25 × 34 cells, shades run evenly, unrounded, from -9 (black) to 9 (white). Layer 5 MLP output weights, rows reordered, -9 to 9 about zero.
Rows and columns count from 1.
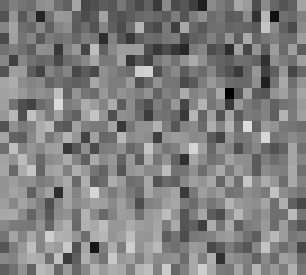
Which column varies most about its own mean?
11
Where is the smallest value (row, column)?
9, 26
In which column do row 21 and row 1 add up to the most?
24
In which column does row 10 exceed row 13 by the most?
10
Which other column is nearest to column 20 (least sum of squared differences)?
32
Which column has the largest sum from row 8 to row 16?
7
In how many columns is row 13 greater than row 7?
21
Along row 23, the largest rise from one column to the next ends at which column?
12
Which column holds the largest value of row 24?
13
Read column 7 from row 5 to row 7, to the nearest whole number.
-5 -4 -1
